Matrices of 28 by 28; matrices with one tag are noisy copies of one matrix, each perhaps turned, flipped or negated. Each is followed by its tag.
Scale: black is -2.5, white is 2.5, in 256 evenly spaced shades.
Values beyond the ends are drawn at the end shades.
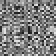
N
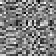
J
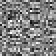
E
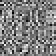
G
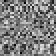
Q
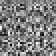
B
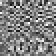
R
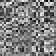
Q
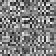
N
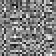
G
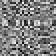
J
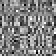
E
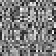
E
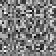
B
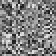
Q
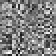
Q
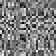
J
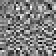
R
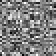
E
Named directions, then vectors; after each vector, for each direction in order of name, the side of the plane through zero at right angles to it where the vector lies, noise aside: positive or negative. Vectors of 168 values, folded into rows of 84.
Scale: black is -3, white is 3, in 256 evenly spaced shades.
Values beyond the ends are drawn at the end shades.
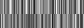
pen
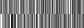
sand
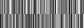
positive, negative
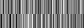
negative, negative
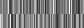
negative, positive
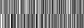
positive, positive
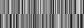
positive, negative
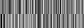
negative, negative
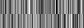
negative, positive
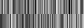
positive, negative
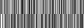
positive, positive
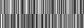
positive, positive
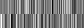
positive, positive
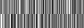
positive, positive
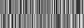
negative, positive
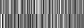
positive, positive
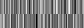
positive, positive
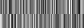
negative, positive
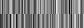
positive, negative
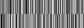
negative, negative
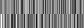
positive, positive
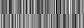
negative, positive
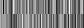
negative, positive
